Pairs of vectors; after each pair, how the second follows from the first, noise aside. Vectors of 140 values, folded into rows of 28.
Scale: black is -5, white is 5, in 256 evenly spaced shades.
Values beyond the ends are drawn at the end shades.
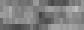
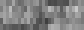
copied.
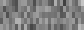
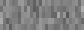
wrapped around, shrunk.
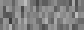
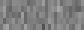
wrapped around, shrunk.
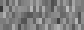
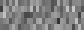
copied.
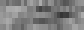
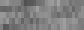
wrapped around, shrunk.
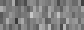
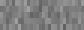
negated, shrunk.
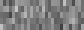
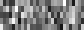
scaled up.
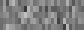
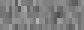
reversed, negated, shrunk.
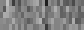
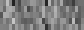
copied.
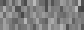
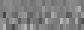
wrapped around, negated, partly zeroed.
